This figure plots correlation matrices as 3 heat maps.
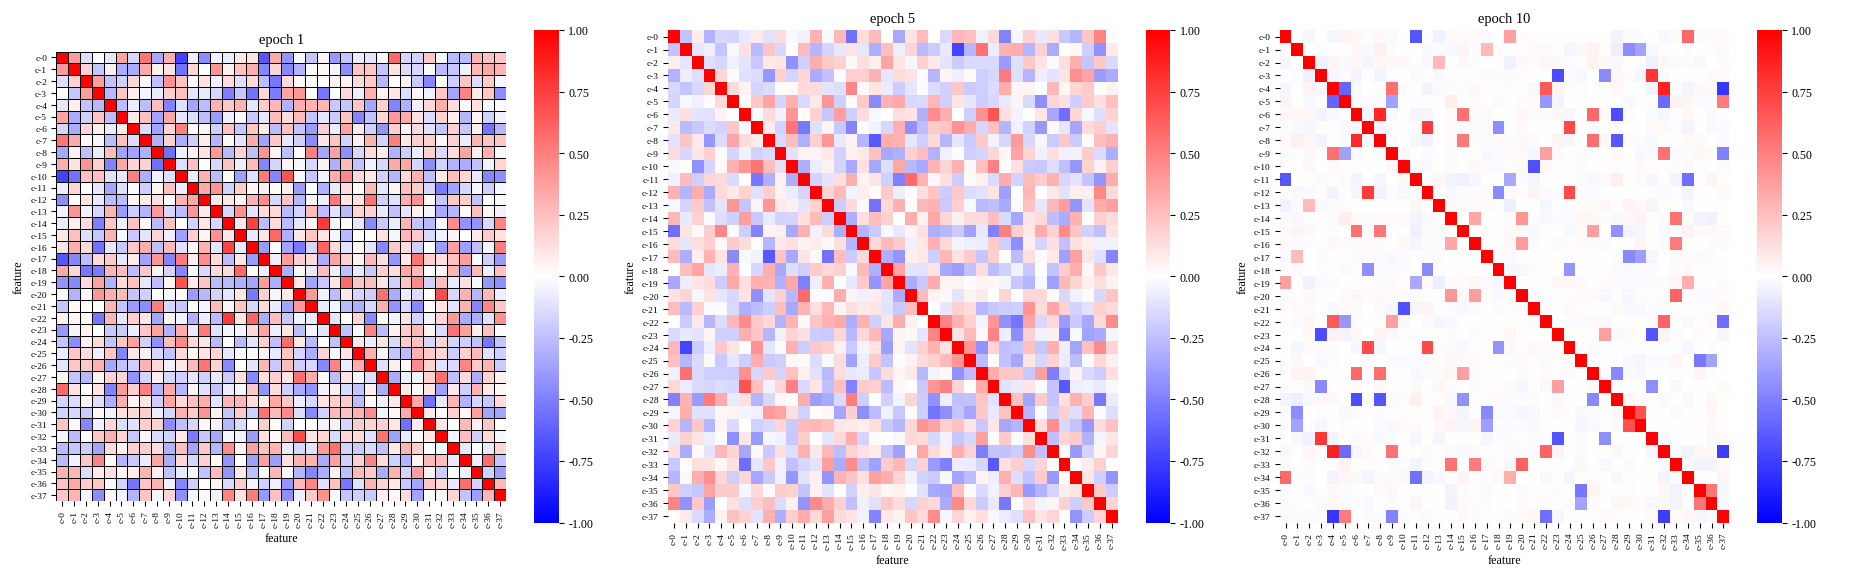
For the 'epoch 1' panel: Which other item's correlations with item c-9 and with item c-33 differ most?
c-23
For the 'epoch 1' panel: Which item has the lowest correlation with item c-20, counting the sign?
c-16
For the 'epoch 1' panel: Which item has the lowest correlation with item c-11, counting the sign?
c-32
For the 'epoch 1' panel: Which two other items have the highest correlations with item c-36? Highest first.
c-34, c-21
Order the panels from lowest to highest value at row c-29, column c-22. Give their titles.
epoch 5, epoch 10, epoch 1
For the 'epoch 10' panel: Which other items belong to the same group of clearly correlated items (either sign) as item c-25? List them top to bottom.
c-35, c-36
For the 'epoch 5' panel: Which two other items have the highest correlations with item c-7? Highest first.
c-10, c-24
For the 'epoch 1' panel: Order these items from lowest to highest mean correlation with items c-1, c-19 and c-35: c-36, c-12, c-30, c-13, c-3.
c-36, c-12, c-3, c-13, c-30
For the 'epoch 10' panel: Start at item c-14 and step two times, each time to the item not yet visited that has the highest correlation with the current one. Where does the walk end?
c-20
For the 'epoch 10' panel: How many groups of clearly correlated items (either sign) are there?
10
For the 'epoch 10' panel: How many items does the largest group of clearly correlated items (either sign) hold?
6
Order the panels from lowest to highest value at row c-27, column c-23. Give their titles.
epoch 1, epoch 10, epoch 5
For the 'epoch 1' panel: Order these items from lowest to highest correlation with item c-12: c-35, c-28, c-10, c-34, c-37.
c-35, c-28, c-37, c-34, c-10
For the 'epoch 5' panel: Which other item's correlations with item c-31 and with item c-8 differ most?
c-5
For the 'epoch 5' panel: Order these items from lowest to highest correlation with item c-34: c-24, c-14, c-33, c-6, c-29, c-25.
c-24, c-25, c-29, c-33, c-6, c-14
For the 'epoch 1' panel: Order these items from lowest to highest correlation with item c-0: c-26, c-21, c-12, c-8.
c-12, c-8, c-21, c-26
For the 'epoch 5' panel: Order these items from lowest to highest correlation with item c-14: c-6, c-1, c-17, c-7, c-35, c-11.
c-7, c-1, c-35, c-11, c-17, c-6
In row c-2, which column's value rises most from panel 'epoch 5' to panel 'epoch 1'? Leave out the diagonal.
c-10
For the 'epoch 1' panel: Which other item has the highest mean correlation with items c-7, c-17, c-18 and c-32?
c-30
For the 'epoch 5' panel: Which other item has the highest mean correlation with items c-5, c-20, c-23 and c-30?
c-22
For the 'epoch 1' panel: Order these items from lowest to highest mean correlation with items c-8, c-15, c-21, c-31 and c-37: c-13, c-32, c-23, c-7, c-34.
c-7, c-32, c-23, c-34, c-13
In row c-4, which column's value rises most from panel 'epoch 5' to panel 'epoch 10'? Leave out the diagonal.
c-22
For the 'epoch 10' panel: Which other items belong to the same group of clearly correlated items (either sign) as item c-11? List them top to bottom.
c-0, c-19, c-34
